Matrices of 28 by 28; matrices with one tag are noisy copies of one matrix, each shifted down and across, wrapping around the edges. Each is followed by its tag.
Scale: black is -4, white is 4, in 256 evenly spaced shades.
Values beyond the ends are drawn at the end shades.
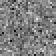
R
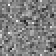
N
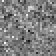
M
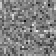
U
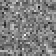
U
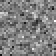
M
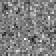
N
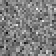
R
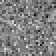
R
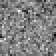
N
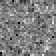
M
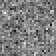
U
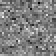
U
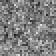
M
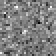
N
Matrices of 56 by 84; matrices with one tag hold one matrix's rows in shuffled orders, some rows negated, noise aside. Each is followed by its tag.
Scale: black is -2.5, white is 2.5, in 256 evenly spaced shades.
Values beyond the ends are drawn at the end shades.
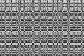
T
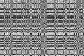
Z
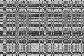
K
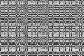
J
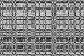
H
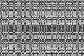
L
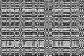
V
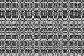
T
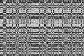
K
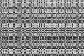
L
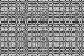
J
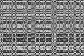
H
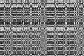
Z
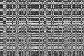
K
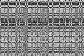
J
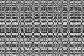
T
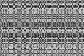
L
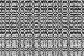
T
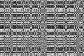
Z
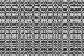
T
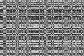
K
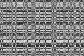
H
